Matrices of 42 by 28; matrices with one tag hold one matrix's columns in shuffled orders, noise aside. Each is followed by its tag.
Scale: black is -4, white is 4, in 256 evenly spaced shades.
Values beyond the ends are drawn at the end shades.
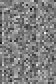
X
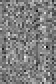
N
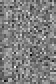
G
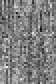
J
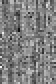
J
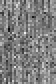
J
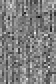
J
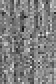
J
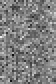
G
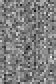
N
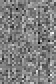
X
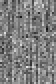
J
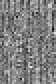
J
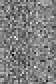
G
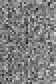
X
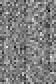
N
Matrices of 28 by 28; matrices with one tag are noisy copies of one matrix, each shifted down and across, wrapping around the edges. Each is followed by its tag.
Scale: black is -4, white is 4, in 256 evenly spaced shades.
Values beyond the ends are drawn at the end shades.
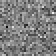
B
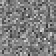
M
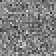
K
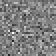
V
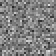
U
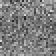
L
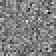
M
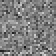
V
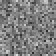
M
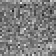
L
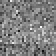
L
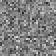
V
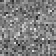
L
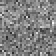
L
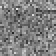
L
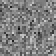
M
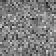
K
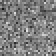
K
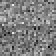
L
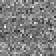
K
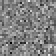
M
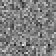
M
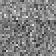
L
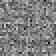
B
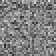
B
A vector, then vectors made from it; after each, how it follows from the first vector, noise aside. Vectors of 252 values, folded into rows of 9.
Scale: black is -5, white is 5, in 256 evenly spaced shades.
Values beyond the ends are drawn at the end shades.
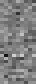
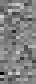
wrapped around.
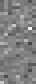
reversed, negated, partly zeroed.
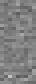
wrapped around, negated, shrunk.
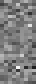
wrapped around, negated.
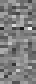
reversed, negated.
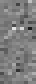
reversed, partly zeroed.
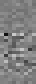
wrapped around, partly zeroed.
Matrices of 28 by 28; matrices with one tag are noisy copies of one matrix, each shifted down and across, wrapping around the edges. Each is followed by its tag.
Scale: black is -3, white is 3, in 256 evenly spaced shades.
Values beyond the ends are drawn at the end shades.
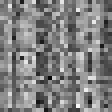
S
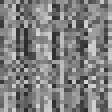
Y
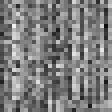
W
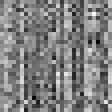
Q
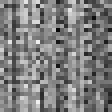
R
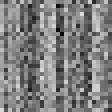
Y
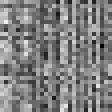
W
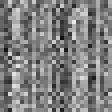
Y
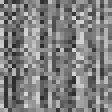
Y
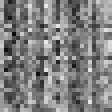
S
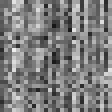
W
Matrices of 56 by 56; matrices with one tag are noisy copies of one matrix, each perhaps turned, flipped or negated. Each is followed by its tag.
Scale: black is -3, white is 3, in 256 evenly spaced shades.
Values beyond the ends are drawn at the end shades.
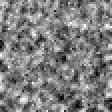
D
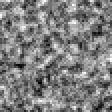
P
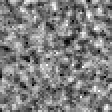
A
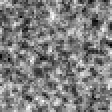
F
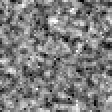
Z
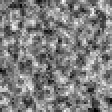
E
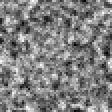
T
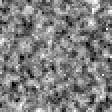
E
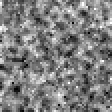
F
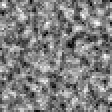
A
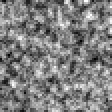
F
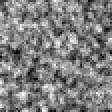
F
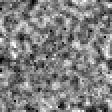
T
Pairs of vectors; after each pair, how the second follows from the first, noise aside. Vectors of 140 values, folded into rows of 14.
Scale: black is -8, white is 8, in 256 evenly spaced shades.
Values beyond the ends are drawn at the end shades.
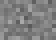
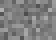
reversed.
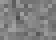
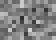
wrapped around, scaled up.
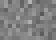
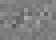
reversed, partly zeroed.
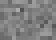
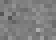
reversed, partly zeroed.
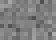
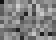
wrapped around, scaled up.
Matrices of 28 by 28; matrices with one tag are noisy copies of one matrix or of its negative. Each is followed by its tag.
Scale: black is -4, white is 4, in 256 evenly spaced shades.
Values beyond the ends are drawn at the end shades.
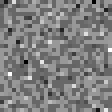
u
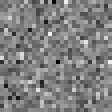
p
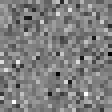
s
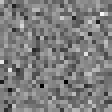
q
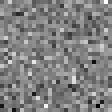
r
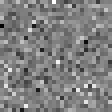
p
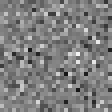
r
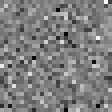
r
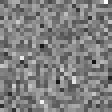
r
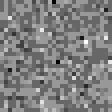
p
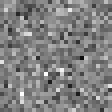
s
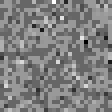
p
